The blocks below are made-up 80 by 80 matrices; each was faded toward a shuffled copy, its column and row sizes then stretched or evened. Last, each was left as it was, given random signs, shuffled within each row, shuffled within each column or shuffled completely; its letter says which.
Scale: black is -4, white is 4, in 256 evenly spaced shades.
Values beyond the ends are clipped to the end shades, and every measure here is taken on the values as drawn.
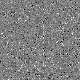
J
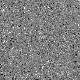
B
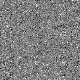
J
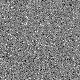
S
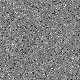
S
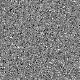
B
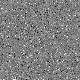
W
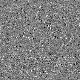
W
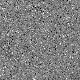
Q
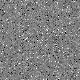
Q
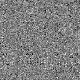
J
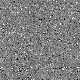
W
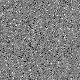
Q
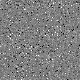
B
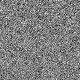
W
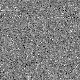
W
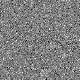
J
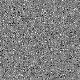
J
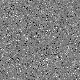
Q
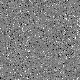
Q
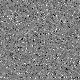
W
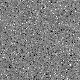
S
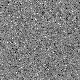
S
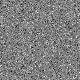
Q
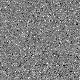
W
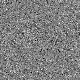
W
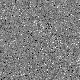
S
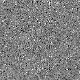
J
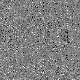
J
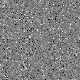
J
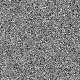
S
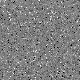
Q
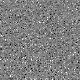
J
